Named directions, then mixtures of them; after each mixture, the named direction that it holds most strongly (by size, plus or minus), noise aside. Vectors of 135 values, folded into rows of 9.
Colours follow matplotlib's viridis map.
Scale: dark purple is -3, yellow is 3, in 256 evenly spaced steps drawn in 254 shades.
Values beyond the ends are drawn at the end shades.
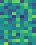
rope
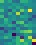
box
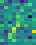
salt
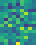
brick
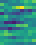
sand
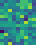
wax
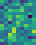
salt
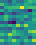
sand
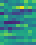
sand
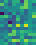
rope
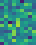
salt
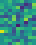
wax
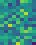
brick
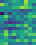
sand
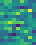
sand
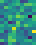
salt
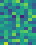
rope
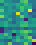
box
